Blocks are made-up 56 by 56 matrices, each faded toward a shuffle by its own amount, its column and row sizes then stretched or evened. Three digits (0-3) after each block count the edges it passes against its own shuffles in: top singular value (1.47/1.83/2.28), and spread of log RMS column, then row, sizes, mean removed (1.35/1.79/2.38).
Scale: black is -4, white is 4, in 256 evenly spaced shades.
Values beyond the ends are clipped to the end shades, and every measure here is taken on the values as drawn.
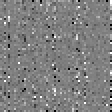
1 3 1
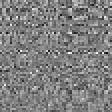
3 0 3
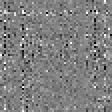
1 3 2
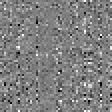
2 3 1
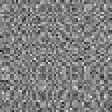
3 0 0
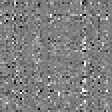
2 3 2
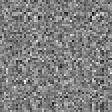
2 1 1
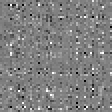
1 3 2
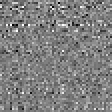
2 1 3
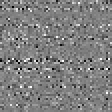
2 1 3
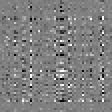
3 3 3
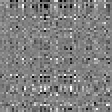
3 3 3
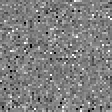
0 1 0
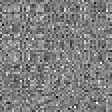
2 0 0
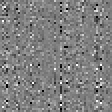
1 3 1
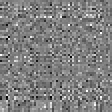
3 2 2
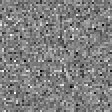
0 0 2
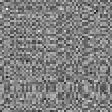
3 0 0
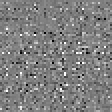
1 2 3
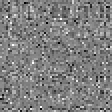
2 0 1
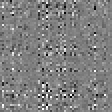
2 3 3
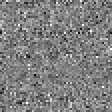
0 1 2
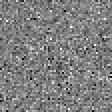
0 0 1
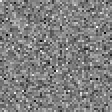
0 0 0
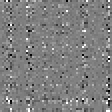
2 3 2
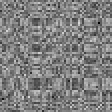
3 2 0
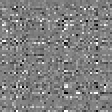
3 2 3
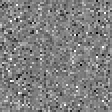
0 1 0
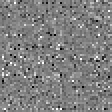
0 2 2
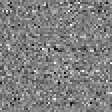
0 0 3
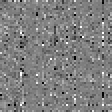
1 3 2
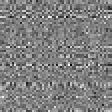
3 0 3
